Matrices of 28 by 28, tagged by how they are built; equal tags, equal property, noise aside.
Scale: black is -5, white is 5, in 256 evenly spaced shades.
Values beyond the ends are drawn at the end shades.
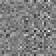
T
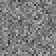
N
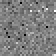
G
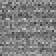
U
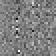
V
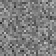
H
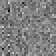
V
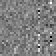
V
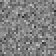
N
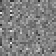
V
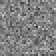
H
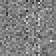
V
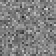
N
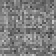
U
